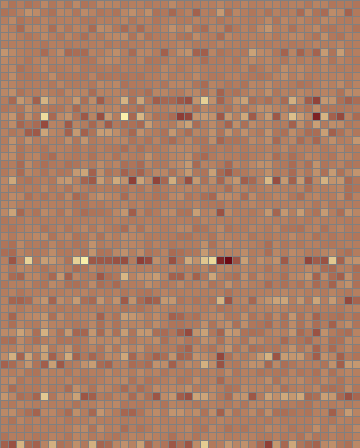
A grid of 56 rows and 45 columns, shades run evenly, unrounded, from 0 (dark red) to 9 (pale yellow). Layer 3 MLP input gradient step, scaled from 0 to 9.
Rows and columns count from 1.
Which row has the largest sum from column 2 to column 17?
15
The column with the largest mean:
6
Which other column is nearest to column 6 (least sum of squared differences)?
37
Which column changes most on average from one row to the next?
16
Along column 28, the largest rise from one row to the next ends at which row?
34
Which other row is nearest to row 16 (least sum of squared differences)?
21
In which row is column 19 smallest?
33
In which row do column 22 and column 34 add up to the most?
23
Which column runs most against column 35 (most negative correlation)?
2
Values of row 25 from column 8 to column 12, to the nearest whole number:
4 5 4 4 5
